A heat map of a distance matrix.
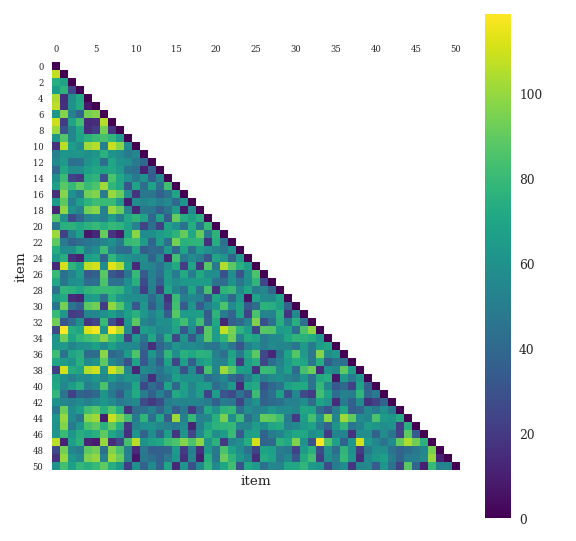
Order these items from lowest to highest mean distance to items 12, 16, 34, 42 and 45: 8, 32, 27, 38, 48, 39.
48, 39, 38, 27, 32, 8
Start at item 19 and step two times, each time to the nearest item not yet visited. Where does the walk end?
41
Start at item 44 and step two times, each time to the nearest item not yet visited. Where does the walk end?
30
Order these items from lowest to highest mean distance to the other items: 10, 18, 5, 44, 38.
18, 10, 38, 5, 44
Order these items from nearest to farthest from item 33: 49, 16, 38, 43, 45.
38, 49, 16, 43, 45
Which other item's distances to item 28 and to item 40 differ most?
23
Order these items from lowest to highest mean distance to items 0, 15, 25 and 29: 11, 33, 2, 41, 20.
33, 11, 20, 2, 41
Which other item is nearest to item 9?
17
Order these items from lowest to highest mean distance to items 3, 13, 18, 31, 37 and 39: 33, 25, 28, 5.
28, 25, 33, 5
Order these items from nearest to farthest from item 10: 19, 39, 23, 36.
39, 23, 19, 36
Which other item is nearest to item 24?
29
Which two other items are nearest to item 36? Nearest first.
27, 26
